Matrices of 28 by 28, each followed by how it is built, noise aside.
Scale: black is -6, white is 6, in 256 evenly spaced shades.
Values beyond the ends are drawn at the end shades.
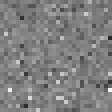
sparse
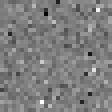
sparse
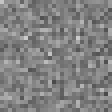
repeating rows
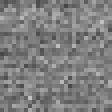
blocks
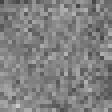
smooth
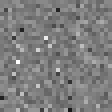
sparse
